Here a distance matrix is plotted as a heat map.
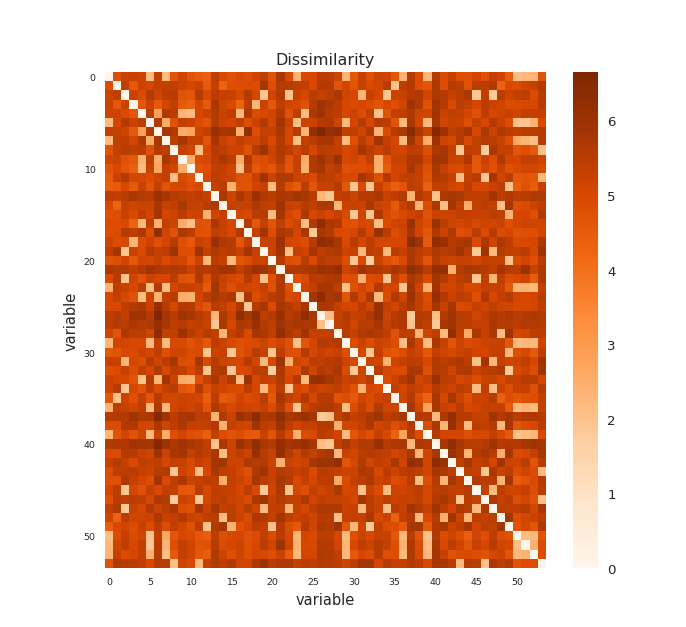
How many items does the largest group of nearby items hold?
10
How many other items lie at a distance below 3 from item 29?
9
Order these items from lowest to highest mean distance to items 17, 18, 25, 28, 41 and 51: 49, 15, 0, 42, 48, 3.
48, 0, 3, 15, 49, 42
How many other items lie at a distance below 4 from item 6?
6
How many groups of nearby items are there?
11
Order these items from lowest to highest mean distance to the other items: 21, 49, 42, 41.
49, 41, 42, 21
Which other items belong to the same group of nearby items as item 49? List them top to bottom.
12, 15, 20, 30, 32
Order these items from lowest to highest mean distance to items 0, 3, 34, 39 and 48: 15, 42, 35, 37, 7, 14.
7, 14, 35, 15, 42, 37
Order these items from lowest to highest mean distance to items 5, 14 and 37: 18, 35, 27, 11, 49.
27, 35, 11, 49, 18
